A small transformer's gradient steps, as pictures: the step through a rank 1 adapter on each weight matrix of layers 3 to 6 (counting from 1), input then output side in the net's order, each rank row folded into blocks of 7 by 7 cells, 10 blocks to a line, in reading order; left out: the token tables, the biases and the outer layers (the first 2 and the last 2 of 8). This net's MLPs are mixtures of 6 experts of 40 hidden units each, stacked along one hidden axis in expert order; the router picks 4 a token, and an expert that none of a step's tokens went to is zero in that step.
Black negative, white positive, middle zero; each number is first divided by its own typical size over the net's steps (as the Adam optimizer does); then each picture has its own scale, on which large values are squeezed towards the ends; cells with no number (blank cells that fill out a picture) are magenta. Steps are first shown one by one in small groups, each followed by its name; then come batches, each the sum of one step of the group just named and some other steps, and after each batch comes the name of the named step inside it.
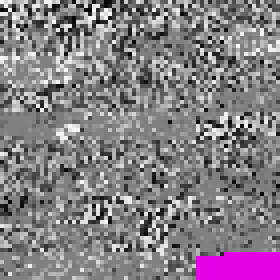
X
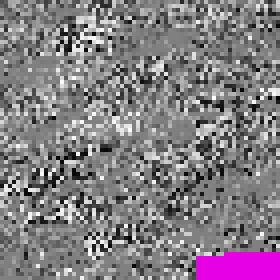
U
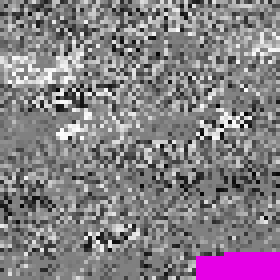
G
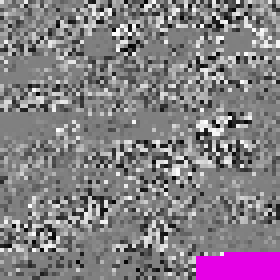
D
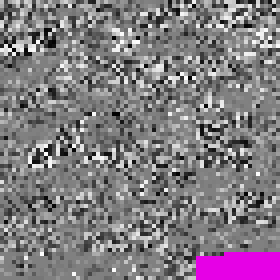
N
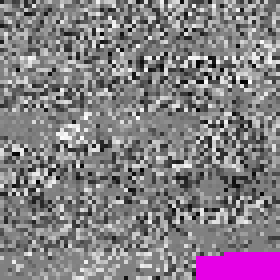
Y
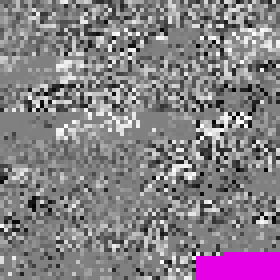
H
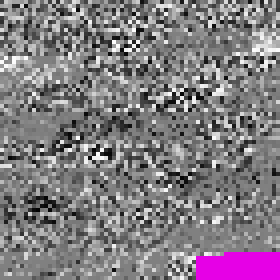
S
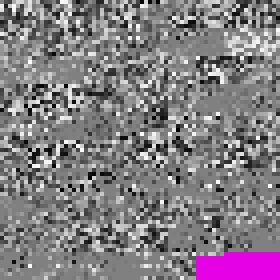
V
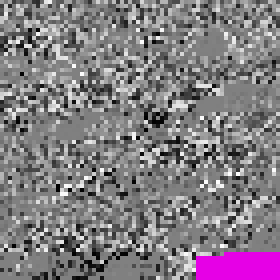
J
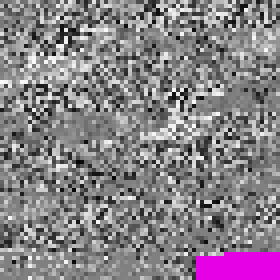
V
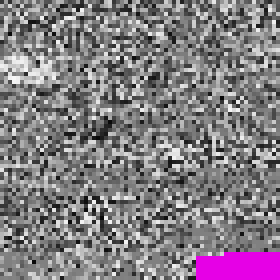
S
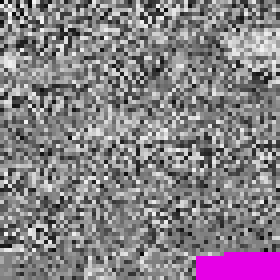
S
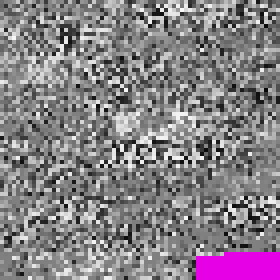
U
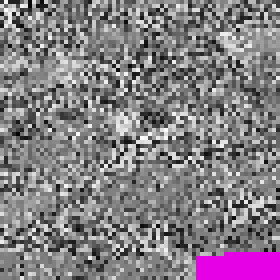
J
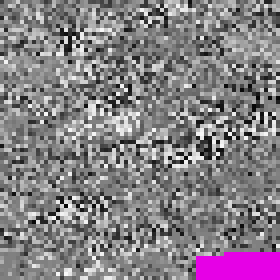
U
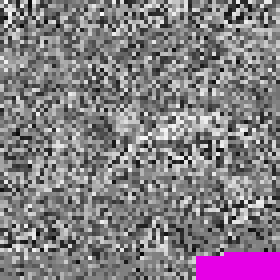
D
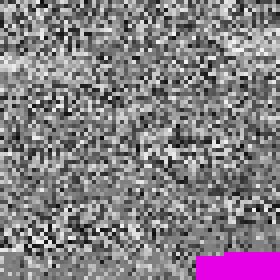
V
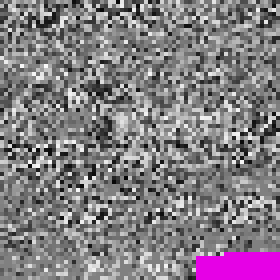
V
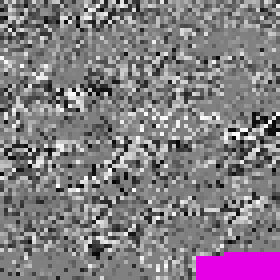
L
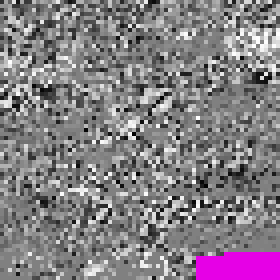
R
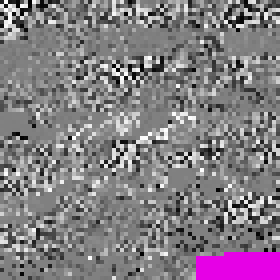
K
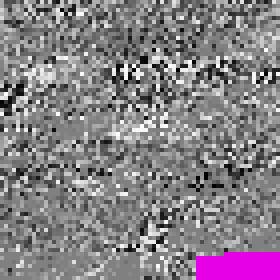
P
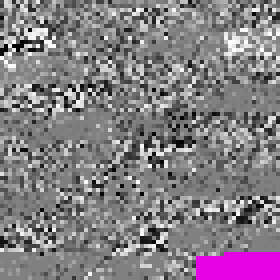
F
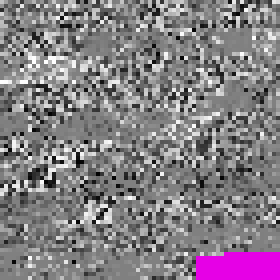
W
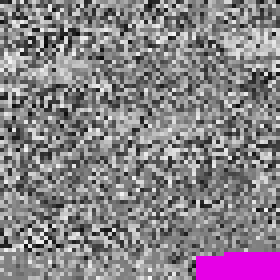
R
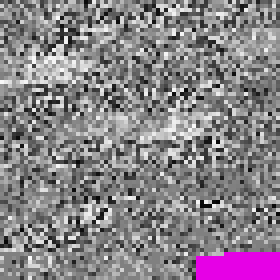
W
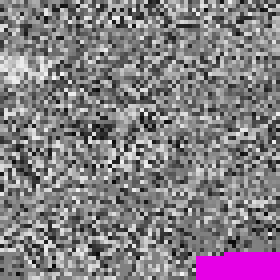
L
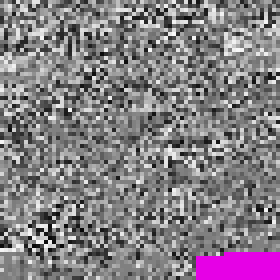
F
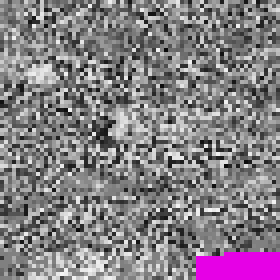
P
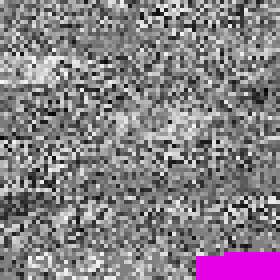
W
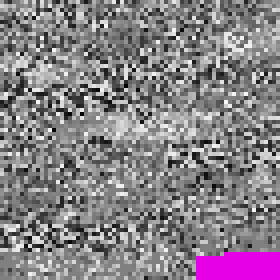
P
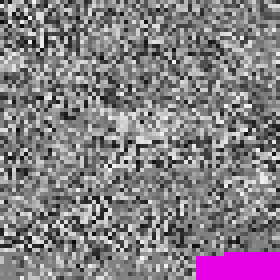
L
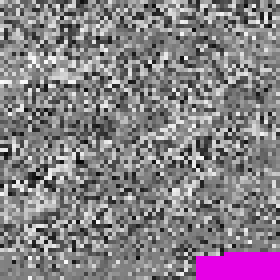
W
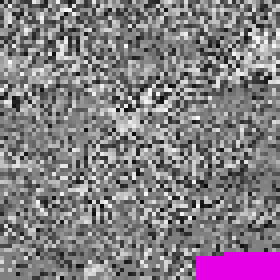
R
